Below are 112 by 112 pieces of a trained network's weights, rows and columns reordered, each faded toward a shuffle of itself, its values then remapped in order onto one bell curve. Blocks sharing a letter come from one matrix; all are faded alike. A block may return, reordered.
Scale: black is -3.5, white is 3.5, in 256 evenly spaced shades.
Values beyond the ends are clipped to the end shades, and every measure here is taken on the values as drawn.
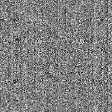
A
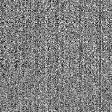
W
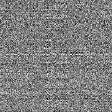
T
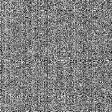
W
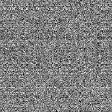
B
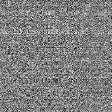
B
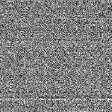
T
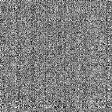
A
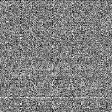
T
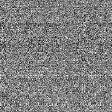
B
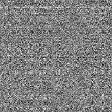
B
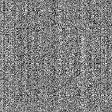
W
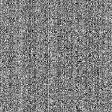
W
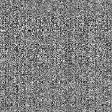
A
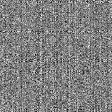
W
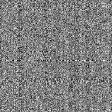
A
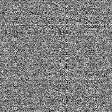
T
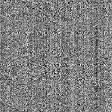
A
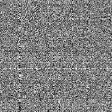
T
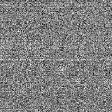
B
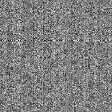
A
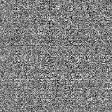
B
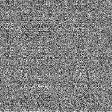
B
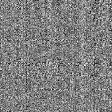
A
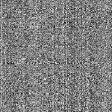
W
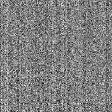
W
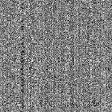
A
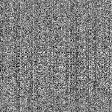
W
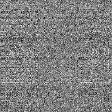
B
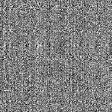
A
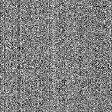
W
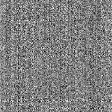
A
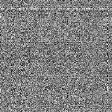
T
